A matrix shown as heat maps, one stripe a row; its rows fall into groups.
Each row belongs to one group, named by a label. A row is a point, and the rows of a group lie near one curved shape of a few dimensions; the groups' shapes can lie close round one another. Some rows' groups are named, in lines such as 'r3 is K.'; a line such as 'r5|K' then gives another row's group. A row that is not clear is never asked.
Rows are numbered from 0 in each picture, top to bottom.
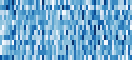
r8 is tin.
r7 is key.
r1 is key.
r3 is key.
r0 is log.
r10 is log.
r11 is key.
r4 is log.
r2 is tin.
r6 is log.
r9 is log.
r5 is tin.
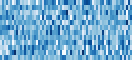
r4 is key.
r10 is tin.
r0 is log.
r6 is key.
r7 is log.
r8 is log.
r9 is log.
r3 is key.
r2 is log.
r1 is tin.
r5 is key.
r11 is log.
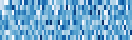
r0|log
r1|log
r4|key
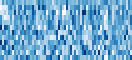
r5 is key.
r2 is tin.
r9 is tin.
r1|log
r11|key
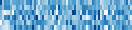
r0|key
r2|tin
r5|tin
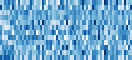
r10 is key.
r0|key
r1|key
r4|log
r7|log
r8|key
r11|key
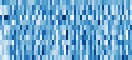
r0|key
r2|log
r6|log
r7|log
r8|tin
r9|log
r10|log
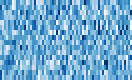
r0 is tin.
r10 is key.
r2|key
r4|tin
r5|log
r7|tin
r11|key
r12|key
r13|log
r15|key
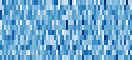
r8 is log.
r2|key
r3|key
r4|log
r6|tin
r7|key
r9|key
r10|log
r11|key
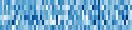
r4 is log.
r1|key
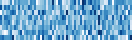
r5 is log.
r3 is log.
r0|tin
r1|key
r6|log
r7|key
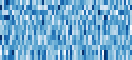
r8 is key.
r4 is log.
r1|key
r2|log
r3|key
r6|tin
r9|key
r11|key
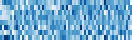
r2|tin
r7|key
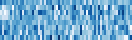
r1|tin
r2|log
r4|key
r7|key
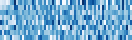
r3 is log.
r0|tin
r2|key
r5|tin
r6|log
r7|log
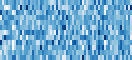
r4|log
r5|log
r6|log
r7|key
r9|log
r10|log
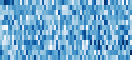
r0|key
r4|key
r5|log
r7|log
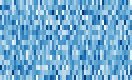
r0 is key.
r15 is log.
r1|log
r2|tin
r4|key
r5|key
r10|tin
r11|key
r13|key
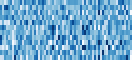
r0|log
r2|log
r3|key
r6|tin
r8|log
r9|tin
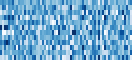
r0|key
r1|tin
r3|key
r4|log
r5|key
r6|tin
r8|key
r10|key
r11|tin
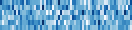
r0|key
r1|key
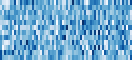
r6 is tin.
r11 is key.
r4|tin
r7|log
